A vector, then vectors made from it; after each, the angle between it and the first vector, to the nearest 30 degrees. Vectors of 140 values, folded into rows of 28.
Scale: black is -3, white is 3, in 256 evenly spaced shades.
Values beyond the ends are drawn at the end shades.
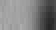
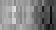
30 degrees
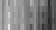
30 degrees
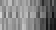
30 degrees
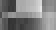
120 degrees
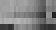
60 degrees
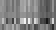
60 degrees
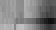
30 degrees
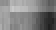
30 degrees
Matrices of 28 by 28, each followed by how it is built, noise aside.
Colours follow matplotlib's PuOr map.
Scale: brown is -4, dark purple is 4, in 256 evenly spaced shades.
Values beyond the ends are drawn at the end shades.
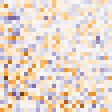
lower triangular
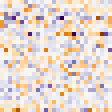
uneven rows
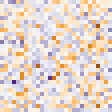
repeating rows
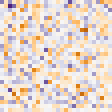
repeating rows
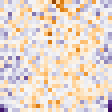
smooth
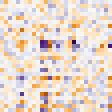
low rank
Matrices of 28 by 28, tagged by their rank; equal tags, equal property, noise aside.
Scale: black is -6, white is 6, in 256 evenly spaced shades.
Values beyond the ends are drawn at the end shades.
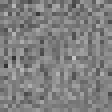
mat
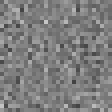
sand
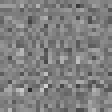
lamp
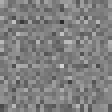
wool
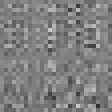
wool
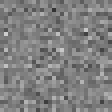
sand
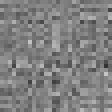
wool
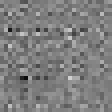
wool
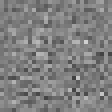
lamp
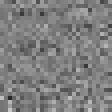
sand
